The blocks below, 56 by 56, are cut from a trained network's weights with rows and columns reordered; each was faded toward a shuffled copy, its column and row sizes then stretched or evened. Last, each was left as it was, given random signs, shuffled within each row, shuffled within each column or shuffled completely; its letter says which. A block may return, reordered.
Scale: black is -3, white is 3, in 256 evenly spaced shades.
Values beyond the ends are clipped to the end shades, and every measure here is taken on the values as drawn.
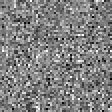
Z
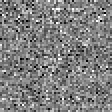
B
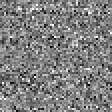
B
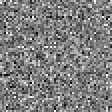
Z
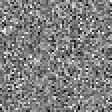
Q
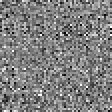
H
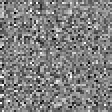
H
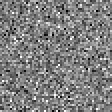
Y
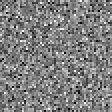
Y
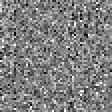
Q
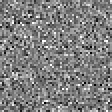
B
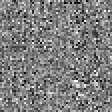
Z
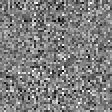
Z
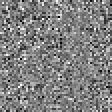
Z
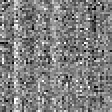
H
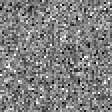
Y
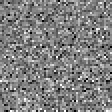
B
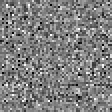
Z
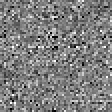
Z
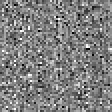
Q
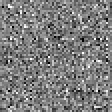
Z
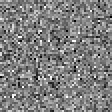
Z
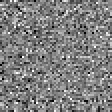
B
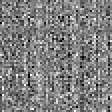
H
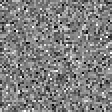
Y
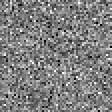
Y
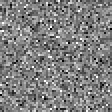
Y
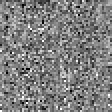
Q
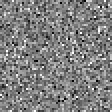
Y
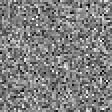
Q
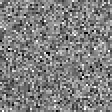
Y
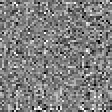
H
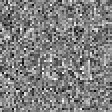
H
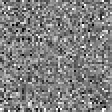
H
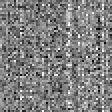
H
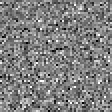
B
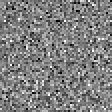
Y
